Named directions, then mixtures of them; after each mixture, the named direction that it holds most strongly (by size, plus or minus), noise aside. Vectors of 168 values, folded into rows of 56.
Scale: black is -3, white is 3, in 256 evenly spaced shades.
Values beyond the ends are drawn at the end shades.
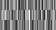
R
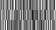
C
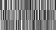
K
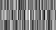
R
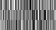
K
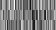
C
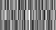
R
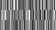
R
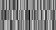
R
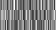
C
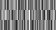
R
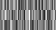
R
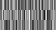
R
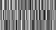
K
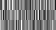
K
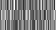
C
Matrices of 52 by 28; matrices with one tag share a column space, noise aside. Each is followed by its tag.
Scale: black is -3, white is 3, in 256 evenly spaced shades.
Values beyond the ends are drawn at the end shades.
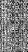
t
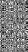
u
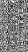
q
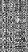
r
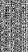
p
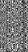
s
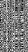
r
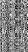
t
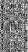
t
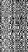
u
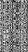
q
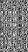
s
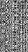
q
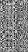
u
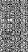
r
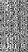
s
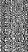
r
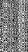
r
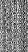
q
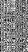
r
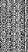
r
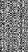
p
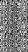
u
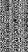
r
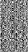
u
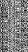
p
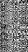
u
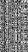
q
